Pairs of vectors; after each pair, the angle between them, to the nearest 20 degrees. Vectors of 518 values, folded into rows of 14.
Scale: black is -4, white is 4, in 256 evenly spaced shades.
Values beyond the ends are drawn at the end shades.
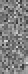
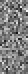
140 degrees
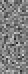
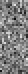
80 degrees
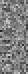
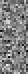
20 degrees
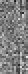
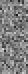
100 degrees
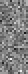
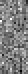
140 degrees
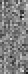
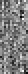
20 degrees
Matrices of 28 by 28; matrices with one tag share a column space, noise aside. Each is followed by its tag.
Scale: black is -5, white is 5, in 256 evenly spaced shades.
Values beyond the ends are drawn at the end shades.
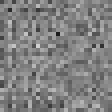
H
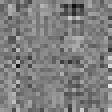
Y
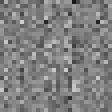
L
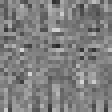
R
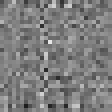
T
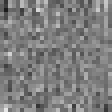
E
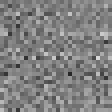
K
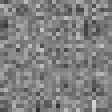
H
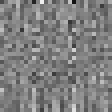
R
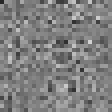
L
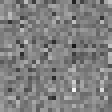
L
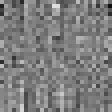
Y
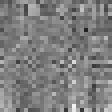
Y
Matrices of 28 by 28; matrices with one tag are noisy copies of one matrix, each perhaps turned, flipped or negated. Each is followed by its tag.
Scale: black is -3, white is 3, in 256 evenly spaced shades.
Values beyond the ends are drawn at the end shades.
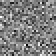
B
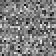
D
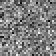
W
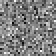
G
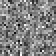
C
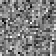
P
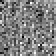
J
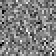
B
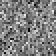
B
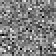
C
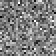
W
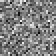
W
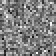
P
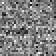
D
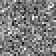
G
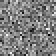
W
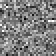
C
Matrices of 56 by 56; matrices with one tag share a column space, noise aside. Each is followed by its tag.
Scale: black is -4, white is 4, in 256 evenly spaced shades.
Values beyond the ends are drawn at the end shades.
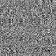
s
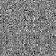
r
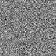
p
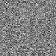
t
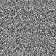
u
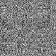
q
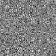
s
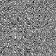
p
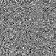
p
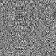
t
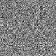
q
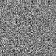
s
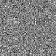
s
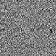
u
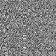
u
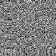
p
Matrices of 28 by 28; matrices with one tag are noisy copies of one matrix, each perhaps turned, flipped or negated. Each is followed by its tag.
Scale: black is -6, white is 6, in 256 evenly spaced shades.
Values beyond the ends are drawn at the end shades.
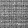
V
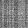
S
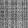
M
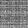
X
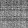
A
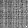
V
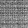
V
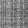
M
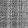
A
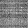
S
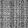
S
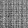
V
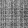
M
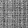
V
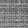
V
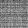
X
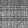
A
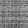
M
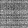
S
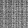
V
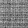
V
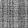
S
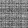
X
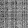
M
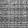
M
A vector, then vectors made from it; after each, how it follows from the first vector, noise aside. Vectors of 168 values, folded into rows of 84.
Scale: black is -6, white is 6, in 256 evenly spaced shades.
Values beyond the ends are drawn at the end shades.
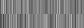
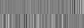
reversed, negated, partly zeroed.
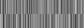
sign-scrambled.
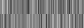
wrapped around, negated.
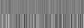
reversed, negated, partly zeroed.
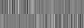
reversed, negated, partly zeroed.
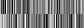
negated, scaled up.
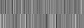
negated, partly zeroed.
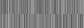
reversed, negated, shrunk.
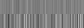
reversed, partly zeroed.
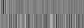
negated, partly zeroed.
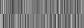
sign-scrambled.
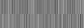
reversed, negated, shrunk.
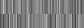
copied.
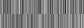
wrapped around, negated.
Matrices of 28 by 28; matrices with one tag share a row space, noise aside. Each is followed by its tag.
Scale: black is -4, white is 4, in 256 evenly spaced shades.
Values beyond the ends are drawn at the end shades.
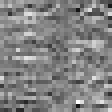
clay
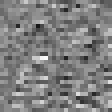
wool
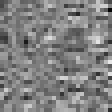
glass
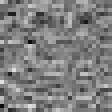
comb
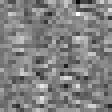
wool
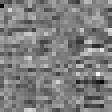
clay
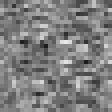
wool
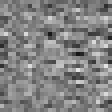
glass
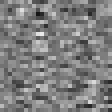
wool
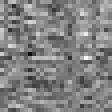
comb
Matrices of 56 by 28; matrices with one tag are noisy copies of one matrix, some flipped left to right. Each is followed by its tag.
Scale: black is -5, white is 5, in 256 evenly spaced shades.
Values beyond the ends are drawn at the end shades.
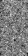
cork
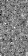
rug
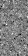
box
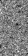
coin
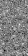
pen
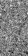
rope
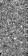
cork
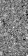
rug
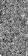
rug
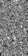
cork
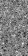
pen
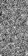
rug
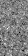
pen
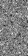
box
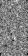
cork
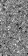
coin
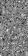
rug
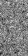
rope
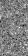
box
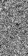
coin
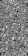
cork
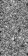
cork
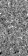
rope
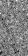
rope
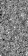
rug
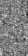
rug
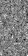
rug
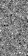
box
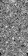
cork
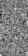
rug
